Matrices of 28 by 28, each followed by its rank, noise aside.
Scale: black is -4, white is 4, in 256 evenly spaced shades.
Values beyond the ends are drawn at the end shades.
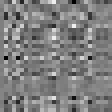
two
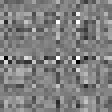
two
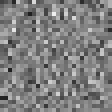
six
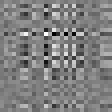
one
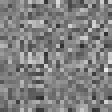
four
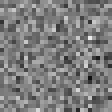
six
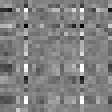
one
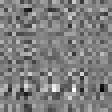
four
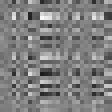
one
